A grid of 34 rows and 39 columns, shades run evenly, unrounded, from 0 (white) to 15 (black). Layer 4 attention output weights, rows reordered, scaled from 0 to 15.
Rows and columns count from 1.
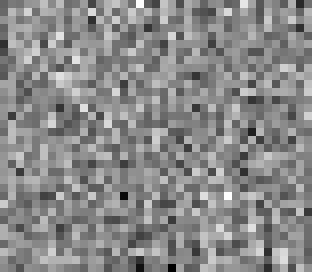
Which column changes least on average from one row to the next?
30
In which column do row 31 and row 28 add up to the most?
22
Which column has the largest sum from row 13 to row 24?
31
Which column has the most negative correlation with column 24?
38
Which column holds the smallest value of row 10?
8
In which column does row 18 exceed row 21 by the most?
33
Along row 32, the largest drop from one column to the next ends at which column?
35
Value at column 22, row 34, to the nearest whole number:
15
